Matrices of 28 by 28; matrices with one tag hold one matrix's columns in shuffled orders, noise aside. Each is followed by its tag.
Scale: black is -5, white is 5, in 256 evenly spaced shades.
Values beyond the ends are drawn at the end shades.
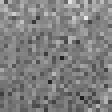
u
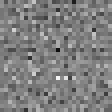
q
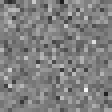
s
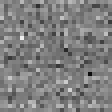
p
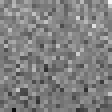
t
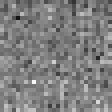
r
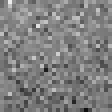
t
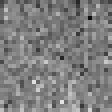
r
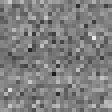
p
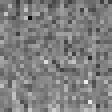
r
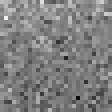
u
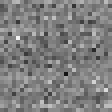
p
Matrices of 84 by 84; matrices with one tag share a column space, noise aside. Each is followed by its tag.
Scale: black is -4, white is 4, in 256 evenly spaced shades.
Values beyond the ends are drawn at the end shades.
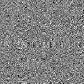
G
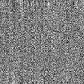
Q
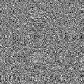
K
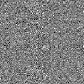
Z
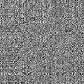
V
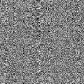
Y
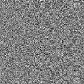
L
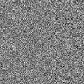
Z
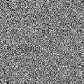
L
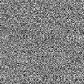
K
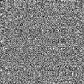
L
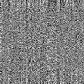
Q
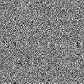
G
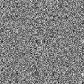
L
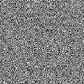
L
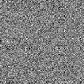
L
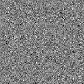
K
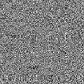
K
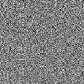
L
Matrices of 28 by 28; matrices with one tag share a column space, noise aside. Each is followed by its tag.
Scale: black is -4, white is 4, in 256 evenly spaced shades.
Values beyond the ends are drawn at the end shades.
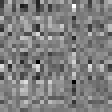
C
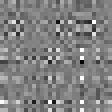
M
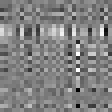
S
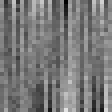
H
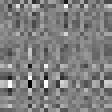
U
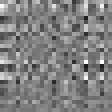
C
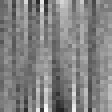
H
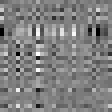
S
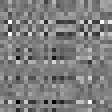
M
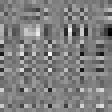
S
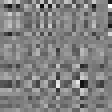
U
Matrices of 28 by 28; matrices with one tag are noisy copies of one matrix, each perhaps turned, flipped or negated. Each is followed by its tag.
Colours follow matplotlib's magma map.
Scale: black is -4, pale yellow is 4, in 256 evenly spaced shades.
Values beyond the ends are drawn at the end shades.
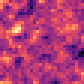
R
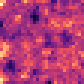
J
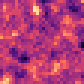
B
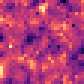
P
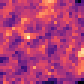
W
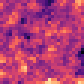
W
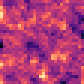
P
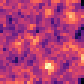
J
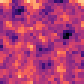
J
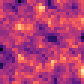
P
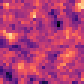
B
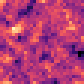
R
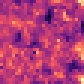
J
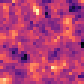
B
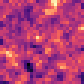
R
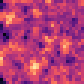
J
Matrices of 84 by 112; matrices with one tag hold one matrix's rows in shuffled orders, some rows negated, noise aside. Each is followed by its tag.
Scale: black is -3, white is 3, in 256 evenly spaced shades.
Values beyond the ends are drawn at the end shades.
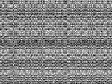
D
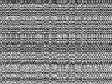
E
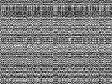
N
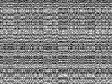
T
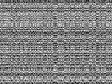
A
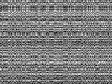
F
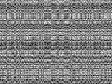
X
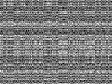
T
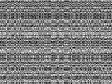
X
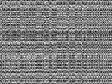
E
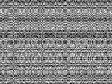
D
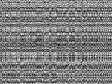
E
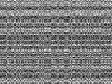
X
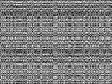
N
